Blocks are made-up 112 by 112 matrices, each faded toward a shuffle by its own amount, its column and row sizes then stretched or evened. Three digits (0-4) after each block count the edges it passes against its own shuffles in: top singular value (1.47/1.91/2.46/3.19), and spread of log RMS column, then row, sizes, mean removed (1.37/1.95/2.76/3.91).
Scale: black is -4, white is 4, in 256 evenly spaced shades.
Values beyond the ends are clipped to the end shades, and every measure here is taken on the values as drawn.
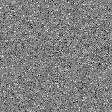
1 0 0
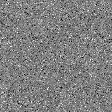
1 0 1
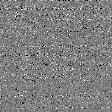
0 1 3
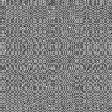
4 0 2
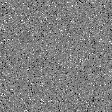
0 1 1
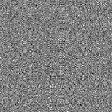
3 1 1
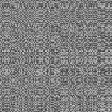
4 0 3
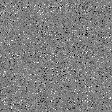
0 1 2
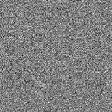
2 0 1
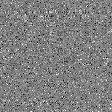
2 0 1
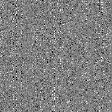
1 3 0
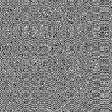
4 1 0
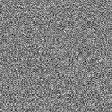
3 1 1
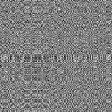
4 1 3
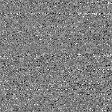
1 1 3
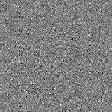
2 1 0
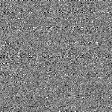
1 1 3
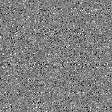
1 0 2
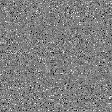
2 0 2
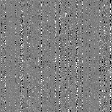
2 4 1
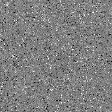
0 1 1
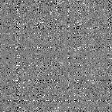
0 3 3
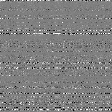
3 0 4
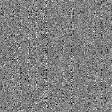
2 3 1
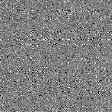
2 0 2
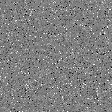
1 0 1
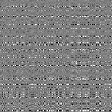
4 2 4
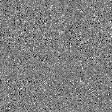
0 2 2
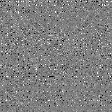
0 2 3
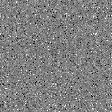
2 1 0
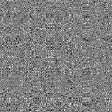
3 2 2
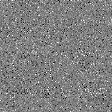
2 1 1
